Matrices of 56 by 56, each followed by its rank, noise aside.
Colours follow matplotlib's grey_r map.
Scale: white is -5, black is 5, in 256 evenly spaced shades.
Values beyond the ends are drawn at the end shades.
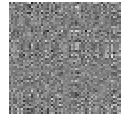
five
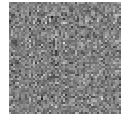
eight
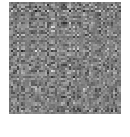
six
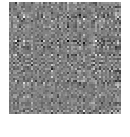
five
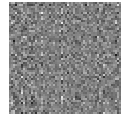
five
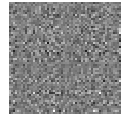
six
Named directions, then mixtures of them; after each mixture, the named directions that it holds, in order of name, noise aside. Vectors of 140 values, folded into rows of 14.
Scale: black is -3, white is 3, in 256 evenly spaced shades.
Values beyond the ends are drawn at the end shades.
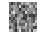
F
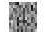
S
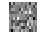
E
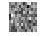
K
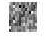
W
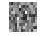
F.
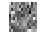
E, K, W.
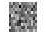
E, K, W.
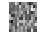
K, S.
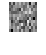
E.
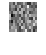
K.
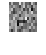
E, F, S.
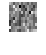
W.
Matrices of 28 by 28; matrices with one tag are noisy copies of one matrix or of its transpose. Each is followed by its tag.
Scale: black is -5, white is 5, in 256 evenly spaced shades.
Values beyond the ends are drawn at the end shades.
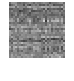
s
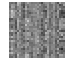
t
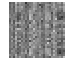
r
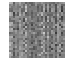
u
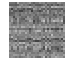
s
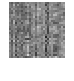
s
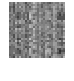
r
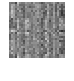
t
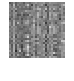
s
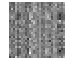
r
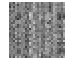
r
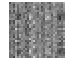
r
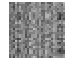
r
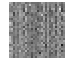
u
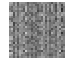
u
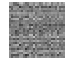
u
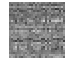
s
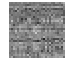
s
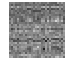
s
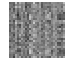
r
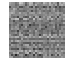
u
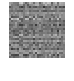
u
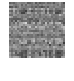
r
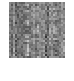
s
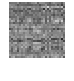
s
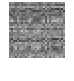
s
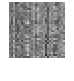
s
